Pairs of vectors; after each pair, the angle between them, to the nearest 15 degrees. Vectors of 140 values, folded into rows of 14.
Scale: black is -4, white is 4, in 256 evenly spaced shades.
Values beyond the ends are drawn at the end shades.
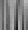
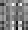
45 degrees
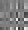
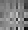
150 degrees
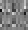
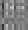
90 degrees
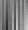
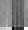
105 degrees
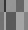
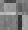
105 degrees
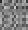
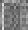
60 degrees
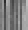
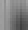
90 degrees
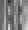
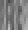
15 degrees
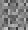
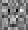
135 degrees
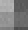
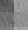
165 degrees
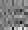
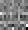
120 degrees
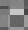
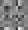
75 degrees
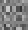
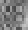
150 degrees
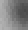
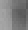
15 degrees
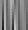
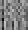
45 degrees
